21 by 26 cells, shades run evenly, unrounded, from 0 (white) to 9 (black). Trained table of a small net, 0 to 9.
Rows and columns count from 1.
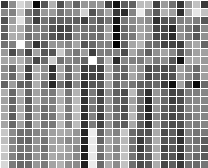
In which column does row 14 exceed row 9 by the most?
23
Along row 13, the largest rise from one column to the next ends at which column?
11
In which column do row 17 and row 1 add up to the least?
12
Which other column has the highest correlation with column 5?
15
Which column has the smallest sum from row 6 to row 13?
3
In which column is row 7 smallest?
8
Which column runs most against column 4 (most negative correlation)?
5
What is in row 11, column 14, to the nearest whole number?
3
